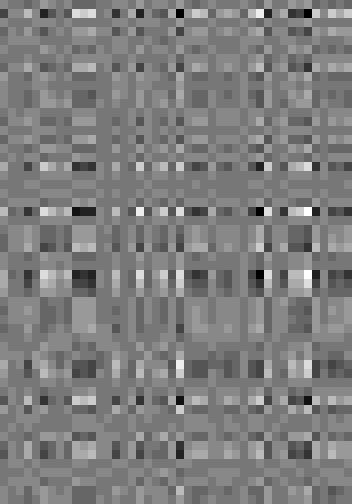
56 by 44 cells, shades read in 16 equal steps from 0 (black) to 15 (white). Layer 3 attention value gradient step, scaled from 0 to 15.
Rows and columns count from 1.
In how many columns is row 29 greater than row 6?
2
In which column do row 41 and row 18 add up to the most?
23
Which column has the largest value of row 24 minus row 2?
39
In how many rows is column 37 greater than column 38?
16
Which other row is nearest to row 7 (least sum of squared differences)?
44
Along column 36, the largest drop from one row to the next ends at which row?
24
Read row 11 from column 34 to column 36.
9 7 7
